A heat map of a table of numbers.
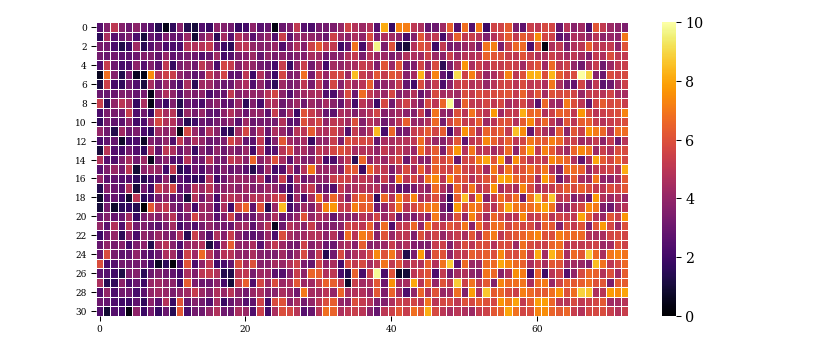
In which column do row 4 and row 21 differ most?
69
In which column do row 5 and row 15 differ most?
67
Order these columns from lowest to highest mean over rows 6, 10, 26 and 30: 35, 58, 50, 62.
50, 35, 62, 58
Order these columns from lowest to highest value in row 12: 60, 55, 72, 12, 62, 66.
12, 66, 72, 55, 60, 62
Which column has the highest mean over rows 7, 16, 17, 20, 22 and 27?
58
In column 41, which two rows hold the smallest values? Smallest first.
26, 2
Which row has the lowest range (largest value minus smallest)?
3
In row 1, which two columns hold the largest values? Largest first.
60, 72
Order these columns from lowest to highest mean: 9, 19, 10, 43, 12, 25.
10, 12, 9, 19, 25, 43
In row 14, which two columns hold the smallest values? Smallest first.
7, 35
